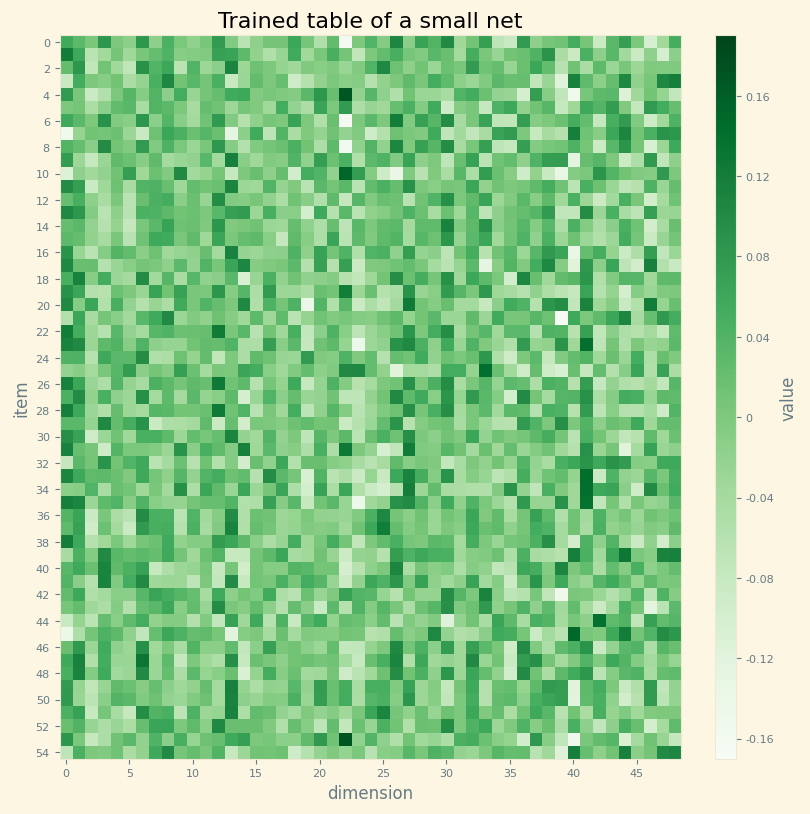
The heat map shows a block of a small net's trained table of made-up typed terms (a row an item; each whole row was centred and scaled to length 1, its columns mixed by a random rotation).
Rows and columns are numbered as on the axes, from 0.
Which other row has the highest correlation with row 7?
45
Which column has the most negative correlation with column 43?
10
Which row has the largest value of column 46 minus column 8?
20
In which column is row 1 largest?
0
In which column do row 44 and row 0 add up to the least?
22
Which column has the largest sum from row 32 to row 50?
6
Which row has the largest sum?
39
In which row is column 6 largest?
47
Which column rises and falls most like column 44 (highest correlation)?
40
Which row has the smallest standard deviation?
15
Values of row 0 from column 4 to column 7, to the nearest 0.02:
0 -0.02 0.08 -0.02
